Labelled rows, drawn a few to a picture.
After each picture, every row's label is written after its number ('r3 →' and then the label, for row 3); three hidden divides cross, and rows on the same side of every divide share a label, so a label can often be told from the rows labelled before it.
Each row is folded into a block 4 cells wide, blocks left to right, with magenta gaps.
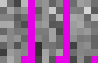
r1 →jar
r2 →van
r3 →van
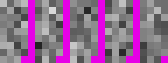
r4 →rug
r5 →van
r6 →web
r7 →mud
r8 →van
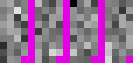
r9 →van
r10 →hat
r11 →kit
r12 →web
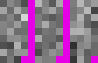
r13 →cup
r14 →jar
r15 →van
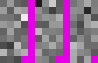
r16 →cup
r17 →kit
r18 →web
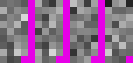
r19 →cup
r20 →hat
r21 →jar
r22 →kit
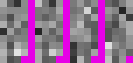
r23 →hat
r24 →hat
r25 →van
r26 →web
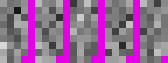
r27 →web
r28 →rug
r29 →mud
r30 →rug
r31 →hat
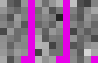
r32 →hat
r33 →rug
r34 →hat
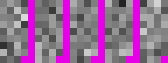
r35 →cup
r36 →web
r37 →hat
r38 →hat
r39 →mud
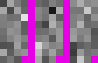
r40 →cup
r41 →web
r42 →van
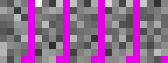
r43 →web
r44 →jar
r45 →jar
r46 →jar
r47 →hat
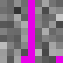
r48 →web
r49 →cup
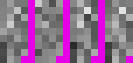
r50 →van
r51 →jar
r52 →van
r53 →van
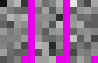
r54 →kit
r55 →rug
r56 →jar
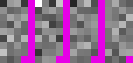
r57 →kit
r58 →jar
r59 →kit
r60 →cup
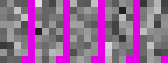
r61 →cup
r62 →hat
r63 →jar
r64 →web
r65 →mud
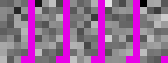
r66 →web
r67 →kit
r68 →rug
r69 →jar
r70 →kit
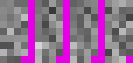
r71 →cup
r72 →web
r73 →web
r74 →rug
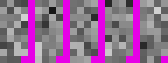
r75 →cup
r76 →web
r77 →rug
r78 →kit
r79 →van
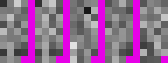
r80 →mud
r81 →mud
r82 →web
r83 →mud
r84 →cup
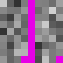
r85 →hat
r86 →van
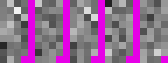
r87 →van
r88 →jar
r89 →van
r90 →kit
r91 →hat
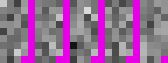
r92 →hat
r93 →cup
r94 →van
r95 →cup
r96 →web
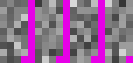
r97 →cup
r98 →mud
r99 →jar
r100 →hat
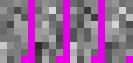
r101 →web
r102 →van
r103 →web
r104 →van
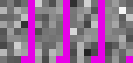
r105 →cup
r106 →hat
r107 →mud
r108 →van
